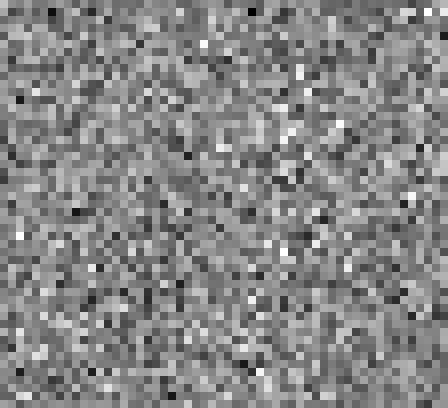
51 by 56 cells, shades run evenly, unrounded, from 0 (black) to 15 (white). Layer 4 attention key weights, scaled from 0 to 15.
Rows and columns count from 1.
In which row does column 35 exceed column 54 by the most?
14
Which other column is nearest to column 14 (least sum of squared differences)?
16
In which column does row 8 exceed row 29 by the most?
19
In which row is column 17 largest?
32
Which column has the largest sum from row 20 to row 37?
44
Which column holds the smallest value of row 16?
10
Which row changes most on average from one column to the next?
2
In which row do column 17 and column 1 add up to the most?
6
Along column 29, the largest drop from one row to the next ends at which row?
8
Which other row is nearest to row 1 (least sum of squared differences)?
51
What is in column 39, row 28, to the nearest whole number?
11
